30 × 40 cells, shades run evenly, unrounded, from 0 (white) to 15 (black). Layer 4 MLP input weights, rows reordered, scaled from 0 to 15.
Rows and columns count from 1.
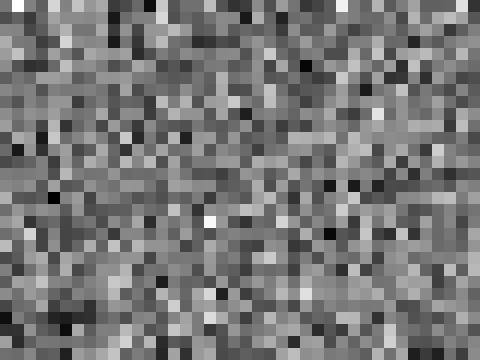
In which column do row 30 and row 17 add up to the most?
5
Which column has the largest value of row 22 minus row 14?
13
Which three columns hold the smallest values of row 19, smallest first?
18, 24, 31
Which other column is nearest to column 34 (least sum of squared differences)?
3
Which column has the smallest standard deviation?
9
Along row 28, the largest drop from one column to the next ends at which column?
7
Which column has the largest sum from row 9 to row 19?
4
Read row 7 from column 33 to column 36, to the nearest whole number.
12 12 7 12
